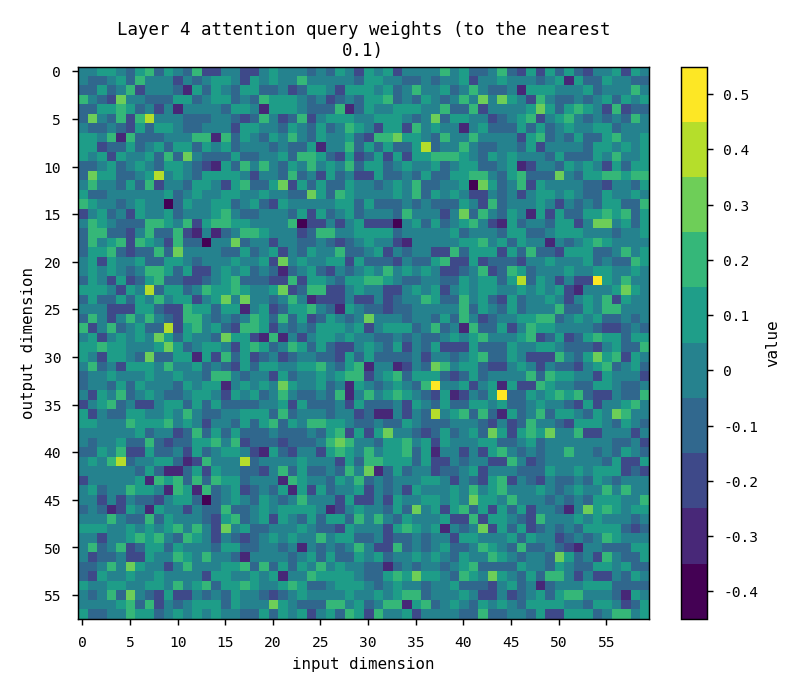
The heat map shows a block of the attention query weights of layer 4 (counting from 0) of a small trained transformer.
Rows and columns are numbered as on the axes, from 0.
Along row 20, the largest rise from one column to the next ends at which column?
21
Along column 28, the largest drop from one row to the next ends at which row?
33
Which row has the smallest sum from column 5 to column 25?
40
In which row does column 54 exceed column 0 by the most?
22
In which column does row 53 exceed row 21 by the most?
43
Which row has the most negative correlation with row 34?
31
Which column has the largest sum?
7
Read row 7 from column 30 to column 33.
-0.2 0.2 0.2 0.3
